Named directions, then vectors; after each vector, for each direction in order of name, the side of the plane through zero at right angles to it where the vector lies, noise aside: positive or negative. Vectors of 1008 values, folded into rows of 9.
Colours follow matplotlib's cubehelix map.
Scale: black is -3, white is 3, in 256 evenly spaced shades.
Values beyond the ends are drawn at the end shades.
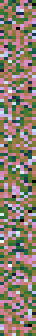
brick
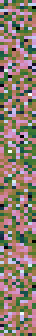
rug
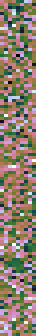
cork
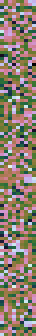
negative, positive, positive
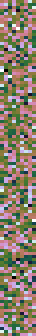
negative, positive, negative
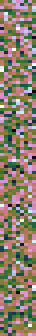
negative, negative, negative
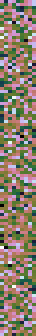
negative, positive, positive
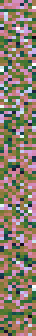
negative, negative, negative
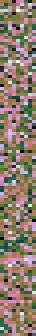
positive, negative, positive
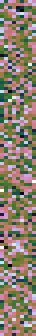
negative, positive, positive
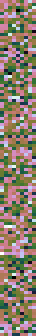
negative, positive, negative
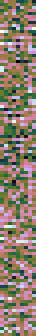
negative, positive, negative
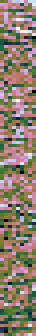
negative, negative, negative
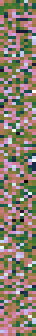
positive, positive, positive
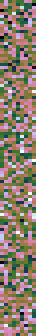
positive, positive, negative
